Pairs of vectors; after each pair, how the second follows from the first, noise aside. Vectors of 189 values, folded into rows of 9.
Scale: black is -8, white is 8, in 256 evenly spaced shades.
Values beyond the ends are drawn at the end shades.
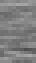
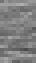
copied.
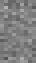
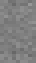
reversed, negated, shrunk.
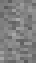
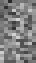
scaled up.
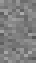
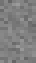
wrapped around, negated, shrunk.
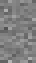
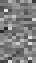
scaled up.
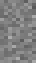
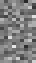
scaled up.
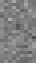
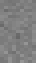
reversed, shrunk.
